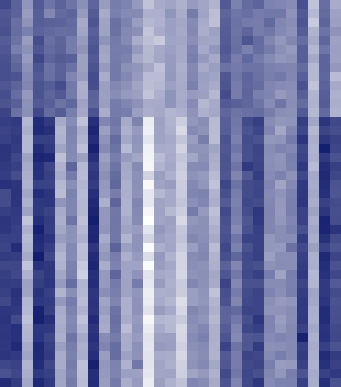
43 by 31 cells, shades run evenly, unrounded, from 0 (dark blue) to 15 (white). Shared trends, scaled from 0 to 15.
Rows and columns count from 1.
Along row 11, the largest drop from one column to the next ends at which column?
21
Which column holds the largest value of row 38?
14
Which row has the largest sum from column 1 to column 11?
2
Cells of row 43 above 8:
12
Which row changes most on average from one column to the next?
25
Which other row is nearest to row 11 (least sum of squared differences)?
10
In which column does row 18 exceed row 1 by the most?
6
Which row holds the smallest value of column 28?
38
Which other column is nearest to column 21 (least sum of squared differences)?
23
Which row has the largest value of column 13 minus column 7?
7
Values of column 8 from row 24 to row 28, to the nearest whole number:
10 11 10 10 11
